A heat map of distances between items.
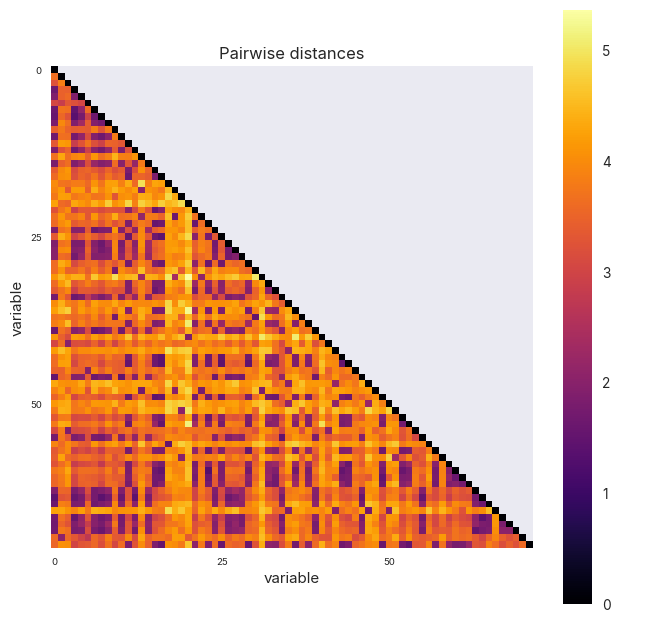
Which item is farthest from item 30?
31
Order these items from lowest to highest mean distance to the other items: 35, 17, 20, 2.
2, 35, 17, 20
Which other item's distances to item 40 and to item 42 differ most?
20
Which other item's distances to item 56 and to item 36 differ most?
17
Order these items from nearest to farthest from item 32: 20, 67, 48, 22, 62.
62, 67, 22, 48, 20
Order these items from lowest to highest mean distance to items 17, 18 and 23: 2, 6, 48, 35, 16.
16, 48, 2, 6, 35
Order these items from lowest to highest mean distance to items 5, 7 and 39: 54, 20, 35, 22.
54, 22, 35, 20
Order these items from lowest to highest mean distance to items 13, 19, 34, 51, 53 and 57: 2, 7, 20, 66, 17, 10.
7, 10, 2, 66, 17, 20
